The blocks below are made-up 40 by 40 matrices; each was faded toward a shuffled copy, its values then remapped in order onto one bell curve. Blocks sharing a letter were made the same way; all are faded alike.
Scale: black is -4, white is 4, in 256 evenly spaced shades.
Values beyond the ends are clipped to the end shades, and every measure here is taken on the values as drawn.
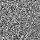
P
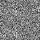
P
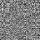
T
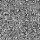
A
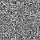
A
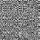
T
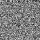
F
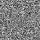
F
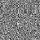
T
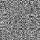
T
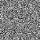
F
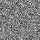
F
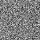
F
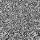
A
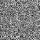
A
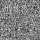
F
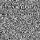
F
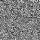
A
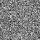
P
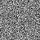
P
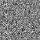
A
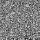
A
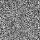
P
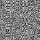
T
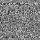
F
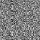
T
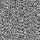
T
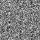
P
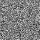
A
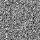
P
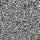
A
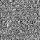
F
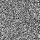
P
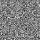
F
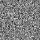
A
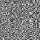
T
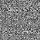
A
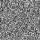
F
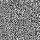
P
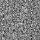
P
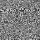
A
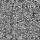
F
